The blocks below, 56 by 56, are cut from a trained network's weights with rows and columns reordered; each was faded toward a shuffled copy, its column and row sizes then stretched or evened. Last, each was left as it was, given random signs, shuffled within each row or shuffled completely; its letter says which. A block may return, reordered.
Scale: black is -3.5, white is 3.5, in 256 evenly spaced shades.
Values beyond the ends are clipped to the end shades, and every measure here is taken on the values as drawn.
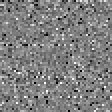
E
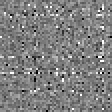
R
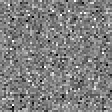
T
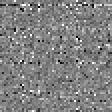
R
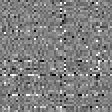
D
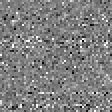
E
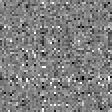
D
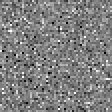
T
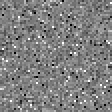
T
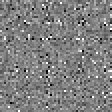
D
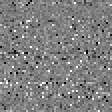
E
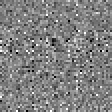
R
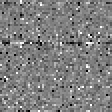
R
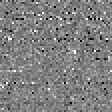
E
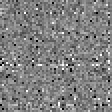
R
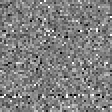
E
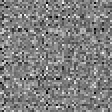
D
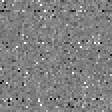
E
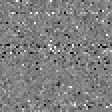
E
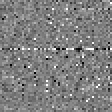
D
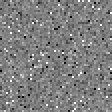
T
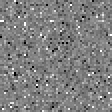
T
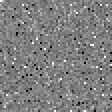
T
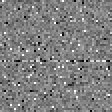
E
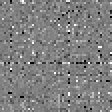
D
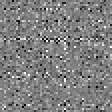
D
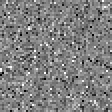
T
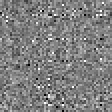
D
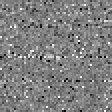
E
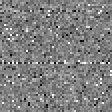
E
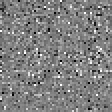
R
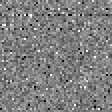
E
